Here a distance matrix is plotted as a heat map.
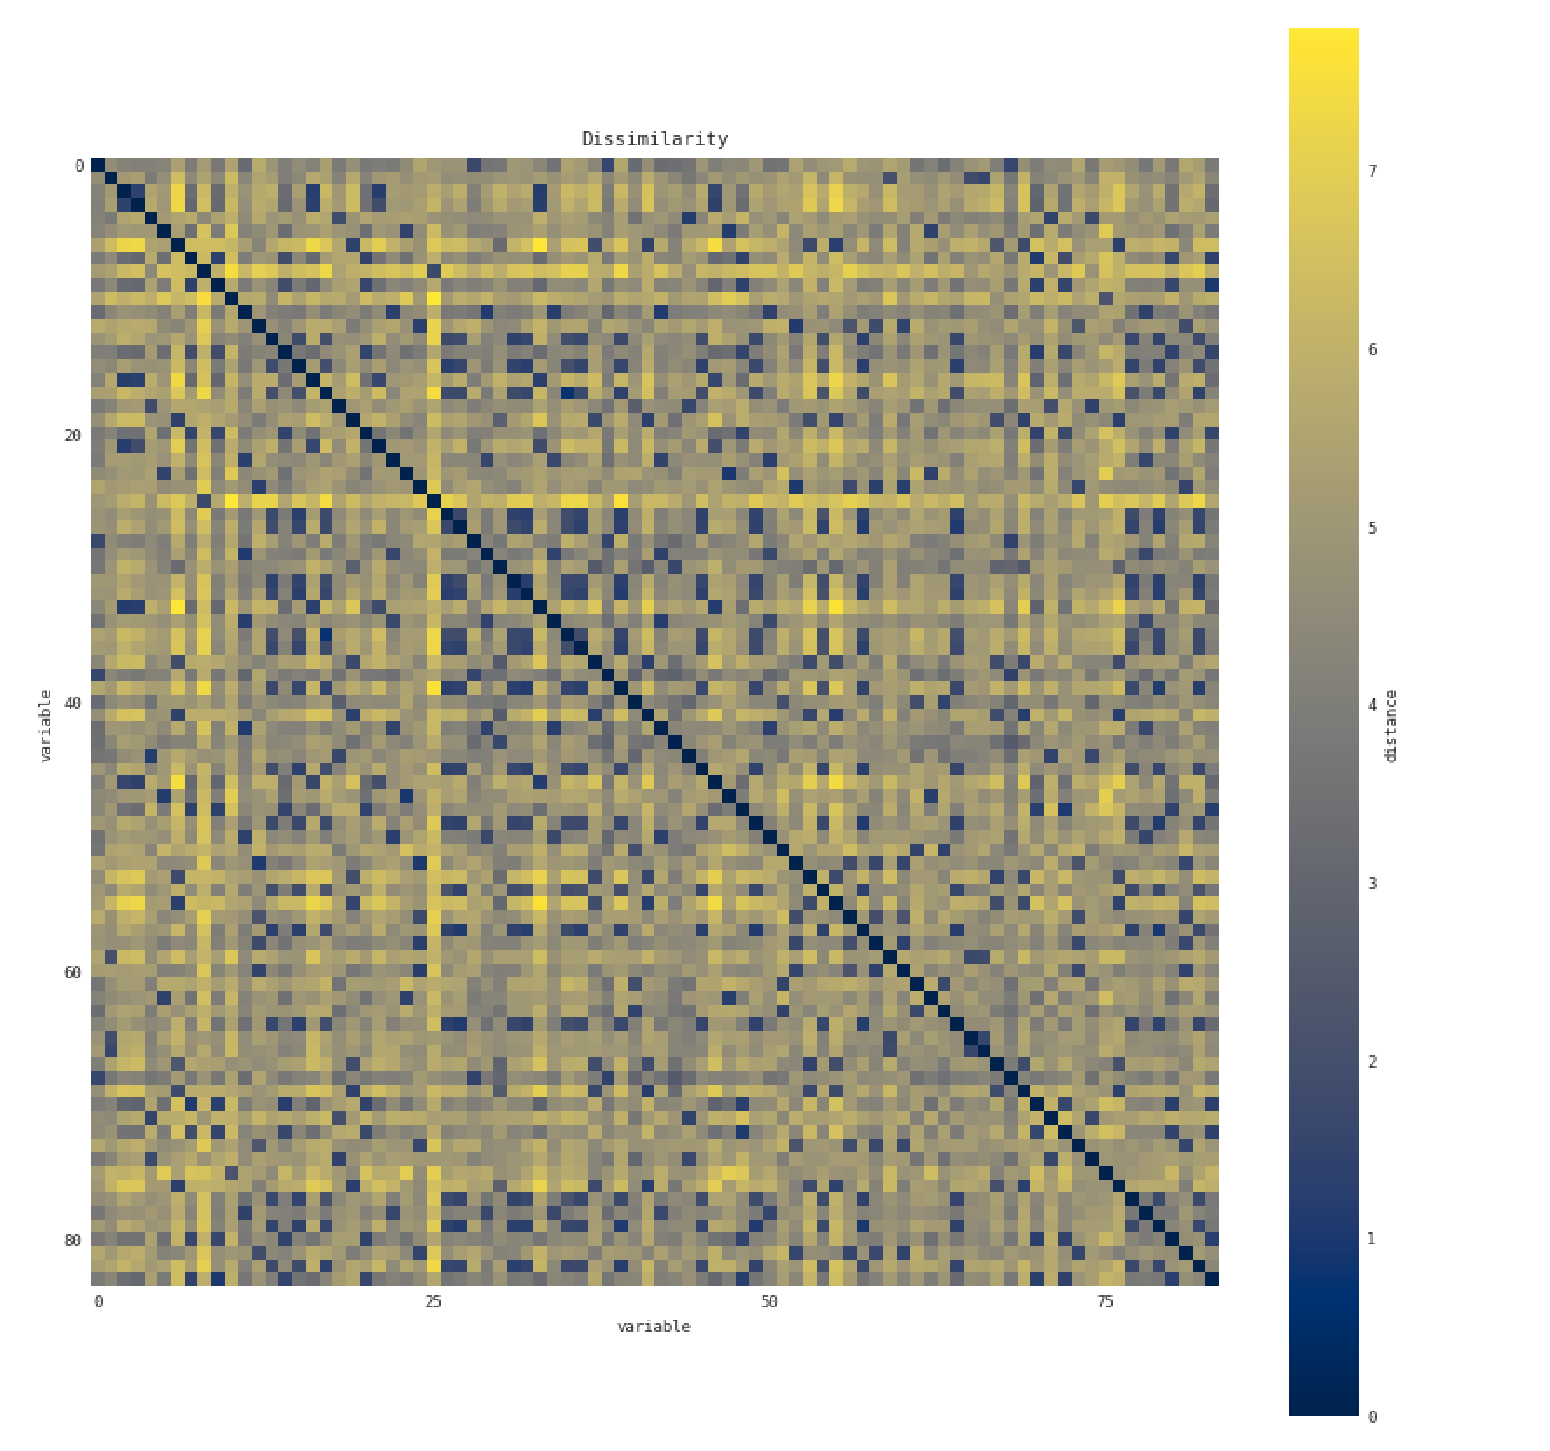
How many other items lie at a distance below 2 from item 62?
3
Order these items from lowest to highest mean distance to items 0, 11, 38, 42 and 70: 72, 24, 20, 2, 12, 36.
20, 72, 2, 36, 24, 12
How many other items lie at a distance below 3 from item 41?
9
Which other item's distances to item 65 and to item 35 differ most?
17
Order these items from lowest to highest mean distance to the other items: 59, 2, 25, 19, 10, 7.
7, 19, 2, 59, 10, 25
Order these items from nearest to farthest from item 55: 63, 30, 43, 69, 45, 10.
69, 30, 43, 63, 10, 45
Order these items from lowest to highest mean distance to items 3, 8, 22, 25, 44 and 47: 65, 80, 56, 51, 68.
68, 80, 65, 51, 56
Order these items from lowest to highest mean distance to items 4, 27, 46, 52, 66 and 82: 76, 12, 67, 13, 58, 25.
13, 58, 12, 67, 76, 25
